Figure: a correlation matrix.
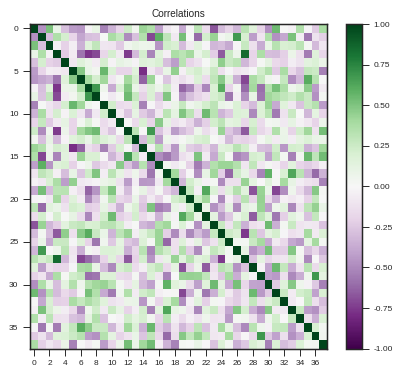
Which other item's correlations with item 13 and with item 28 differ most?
22
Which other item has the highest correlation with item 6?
35
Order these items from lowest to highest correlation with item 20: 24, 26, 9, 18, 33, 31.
24, 31, 26, 33, 9, 18
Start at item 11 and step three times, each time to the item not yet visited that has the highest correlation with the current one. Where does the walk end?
26
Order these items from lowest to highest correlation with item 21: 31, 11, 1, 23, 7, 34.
1, 23, 11, 7, 34, 31
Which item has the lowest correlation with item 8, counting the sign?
3
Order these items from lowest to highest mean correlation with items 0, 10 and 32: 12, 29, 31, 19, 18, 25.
25, 19, 29, 12, 31, 18
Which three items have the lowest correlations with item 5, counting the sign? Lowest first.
14, 37, 0
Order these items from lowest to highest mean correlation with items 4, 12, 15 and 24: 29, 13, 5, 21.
5, 29, 21, 13
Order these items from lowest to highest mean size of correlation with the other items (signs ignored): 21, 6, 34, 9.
34, 9, 21, 6
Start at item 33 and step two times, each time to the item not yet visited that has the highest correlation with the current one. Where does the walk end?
30
